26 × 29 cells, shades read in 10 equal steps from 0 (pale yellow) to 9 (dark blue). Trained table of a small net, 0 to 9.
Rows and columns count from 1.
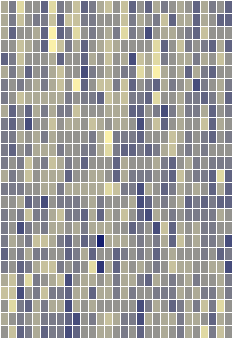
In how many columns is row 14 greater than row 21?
16
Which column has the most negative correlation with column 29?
23
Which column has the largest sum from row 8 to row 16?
18
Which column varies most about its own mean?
20
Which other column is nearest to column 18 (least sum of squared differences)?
27
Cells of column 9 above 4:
15
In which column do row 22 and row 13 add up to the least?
4
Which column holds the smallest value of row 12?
14
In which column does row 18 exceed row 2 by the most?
3
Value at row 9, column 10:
2
